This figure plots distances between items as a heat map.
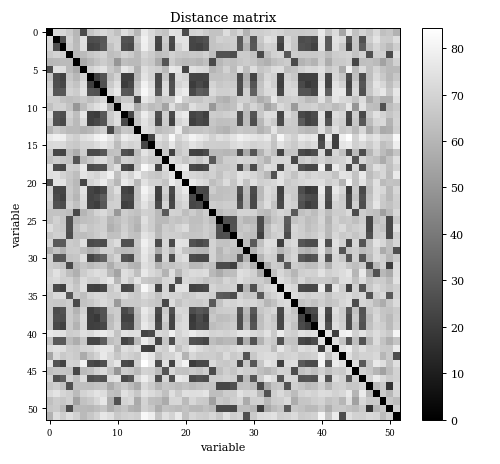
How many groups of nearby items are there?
10
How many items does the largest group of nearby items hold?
21
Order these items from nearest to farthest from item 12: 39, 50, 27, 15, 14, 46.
39, 46, 50, 27, 15, 14
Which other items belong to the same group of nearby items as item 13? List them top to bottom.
9
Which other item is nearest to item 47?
50
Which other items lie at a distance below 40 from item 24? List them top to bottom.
4, 17, 36, 45
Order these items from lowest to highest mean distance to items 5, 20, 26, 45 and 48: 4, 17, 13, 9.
4, 17, 13, 9
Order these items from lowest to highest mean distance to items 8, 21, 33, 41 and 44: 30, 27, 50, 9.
30, 50, 27, 9
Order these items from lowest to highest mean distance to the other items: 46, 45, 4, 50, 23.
23, 46, 50, 4, 45
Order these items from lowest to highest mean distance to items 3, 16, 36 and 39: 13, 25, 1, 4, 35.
1, 4, 25, 35, 13
